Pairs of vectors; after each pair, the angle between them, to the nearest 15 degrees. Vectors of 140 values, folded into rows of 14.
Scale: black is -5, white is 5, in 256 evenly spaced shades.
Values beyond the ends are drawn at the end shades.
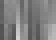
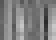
60 degrees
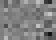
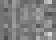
150 degrees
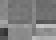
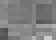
30 degrees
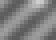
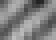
165 degrees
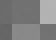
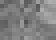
45 degrees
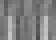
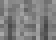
150 degrees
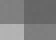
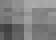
150 degrees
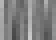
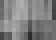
120 degrees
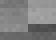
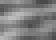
90 degrees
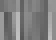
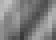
75 degrees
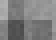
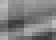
60 degrees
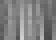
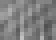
45 degrees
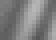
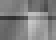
75 degrees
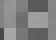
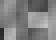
30 degrees
